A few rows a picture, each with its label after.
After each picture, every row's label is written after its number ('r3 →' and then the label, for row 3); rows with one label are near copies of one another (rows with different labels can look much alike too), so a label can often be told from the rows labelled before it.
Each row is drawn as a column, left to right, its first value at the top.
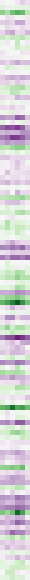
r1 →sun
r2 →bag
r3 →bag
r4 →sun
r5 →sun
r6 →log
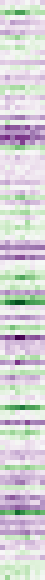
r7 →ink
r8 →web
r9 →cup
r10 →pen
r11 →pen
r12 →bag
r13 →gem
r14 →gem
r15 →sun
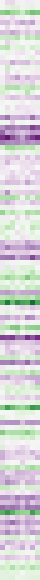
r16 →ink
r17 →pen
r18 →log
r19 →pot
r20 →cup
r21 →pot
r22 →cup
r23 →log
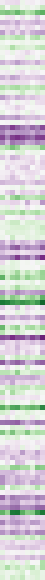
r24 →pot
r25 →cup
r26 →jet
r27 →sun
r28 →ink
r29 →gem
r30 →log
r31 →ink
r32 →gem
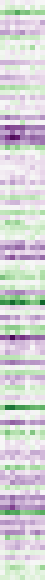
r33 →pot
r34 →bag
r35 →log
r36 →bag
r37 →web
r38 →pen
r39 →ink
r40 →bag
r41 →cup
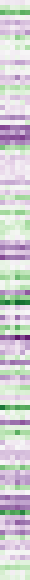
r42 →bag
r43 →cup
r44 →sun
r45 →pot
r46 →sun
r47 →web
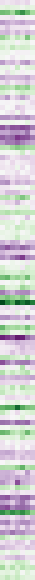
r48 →pot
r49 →pot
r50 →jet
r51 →pen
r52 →sun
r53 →pot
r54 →cup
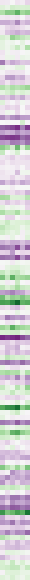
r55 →sun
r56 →bag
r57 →pot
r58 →cup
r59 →pot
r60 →jet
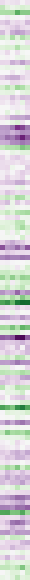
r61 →gem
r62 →gem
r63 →pot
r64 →web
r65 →log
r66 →cup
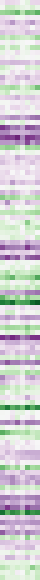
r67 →jet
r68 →gem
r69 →pen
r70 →sun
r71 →pot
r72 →bag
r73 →cup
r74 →pen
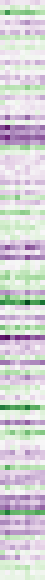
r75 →log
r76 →sun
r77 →ink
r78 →log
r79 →cup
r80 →cup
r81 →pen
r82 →gem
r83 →pot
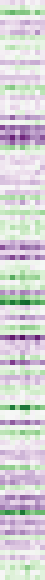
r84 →sun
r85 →jet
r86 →pen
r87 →pen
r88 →gem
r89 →cup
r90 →pot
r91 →web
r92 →ink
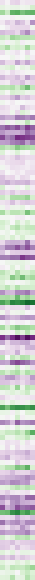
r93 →log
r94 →jet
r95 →pen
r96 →sun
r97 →pen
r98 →web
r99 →cup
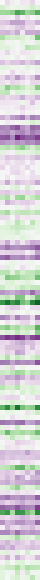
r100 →ink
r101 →gem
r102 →cup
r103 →bag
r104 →sun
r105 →ink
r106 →web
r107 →pot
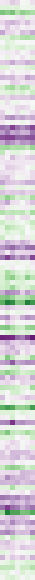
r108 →log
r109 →gem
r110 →sun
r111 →sun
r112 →ink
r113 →pot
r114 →log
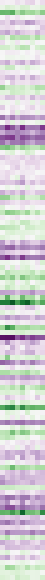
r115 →pen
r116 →log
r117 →cup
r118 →ink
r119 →jet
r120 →cup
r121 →sun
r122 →ink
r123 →jet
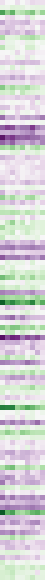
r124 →pen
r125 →bag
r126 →bag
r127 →log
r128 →bag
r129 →ink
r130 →web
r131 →sun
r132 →cup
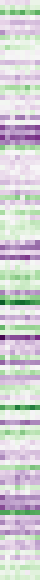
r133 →log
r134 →jet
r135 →gem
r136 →pen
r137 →cup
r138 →gem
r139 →bag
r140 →bag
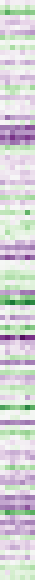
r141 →log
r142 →sun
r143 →ink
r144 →ink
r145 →web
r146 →log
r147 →web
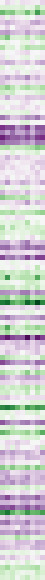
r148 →ink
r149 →pot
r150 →ink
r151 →bag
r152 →web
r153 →web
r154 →cup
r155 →cup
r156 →ink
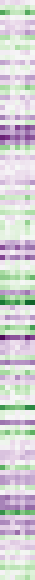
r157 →sun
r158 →pot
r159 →gem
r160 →jet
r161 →web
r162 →web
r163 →pot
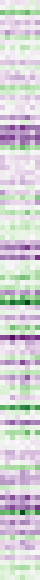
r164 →pen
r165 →ink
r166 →log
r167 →cup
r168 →jet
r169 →cup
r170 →bag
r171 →gem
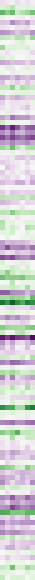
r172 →web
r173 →gem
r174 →cup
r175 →pot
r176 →pot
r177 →cup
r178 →log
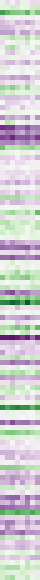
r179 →bag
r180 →web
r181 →web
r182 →gem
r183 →bag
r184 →pot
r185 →gem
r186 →log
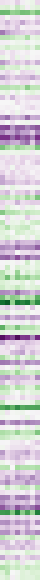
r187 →log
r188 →pen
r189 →log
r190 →gem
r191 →cup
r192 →pen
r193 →bag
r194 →jet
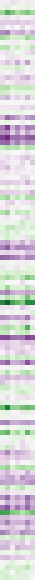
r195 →ink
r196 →ink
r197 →pen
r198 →ink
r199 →bag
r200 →pot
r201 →pen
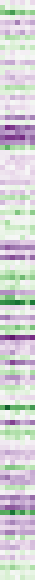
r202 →gem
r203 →bag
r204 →sun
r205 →cup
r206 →pen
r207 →pot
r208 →cup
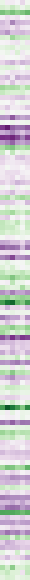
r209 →bag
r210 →bag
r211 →cup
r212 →bag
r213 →sun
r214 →bag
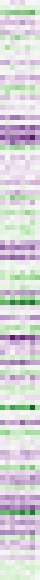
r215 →bag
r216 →ink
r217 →pen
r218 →pen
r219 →sun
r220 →ink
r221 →bag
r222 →pot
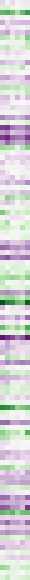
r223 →cup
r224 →web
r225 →pen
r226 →pot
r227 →pen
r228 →pot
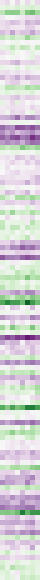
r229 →log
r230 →pen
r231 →cup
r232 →sun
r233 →jet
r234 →pen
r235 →bag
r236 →jet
